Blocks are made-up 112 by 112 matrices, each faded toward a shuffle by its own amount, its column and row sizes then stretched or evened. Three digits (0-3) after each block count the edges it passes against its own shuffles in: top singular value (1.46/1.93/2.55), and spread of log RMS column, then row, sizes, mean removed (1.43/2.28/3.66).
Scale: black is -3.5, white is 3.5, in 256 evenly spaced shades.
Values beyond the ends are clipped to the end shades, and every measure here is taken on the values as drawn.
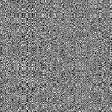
3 2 0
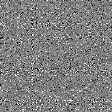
1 1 2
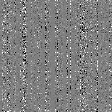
0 3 1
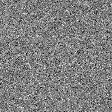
0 0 1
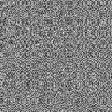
3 1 0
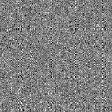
3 2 1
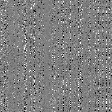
2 3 0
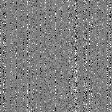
0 3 0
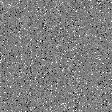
0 1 0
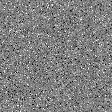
0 0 0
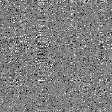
2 1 1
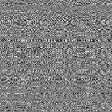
3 0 3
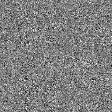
0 1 1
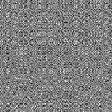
3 1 1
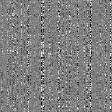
2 3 1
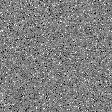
1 0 0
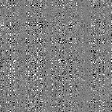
1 3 2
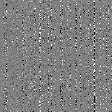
2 3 1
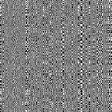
3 3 1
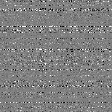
1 1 3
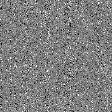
0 2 0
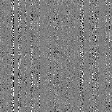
2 3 1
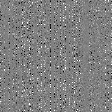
0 3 0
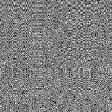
3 1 0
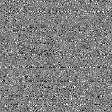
2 0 2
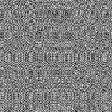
3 0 0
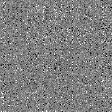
1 2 1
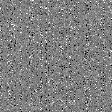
0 2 0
